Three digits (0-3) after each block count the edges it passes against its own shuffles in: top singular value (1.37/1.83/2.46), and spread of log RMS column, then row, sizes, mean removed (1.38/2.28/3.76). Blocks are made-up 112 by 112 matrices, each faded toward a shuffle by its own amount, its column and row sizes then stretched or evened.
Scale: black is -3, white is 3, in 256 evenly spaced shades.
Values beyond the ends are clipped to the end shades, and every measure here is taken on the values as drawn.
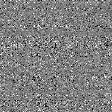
1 1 2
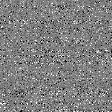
1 1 2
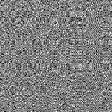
3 0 0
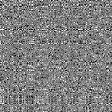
3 1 2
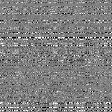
3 0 3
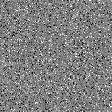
2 0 0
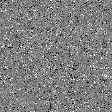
0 1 1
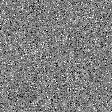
1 0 0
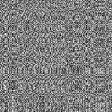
3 2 0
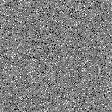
2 0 0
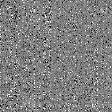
1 2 1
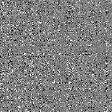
1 2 2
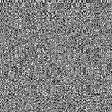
3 0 1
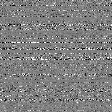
1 0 3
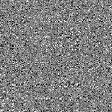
2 1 1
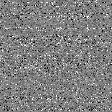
1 0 2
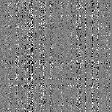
1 3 2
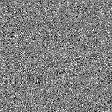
2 0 1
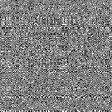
3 0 2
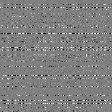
3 1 3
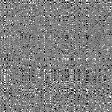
3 2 2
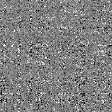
1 2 2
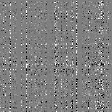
2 3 2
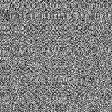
3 0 0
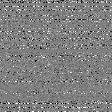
1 0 3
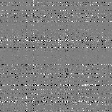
1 2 3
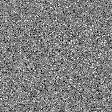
0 0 1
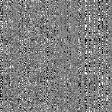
2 3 1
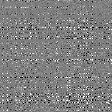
2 2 3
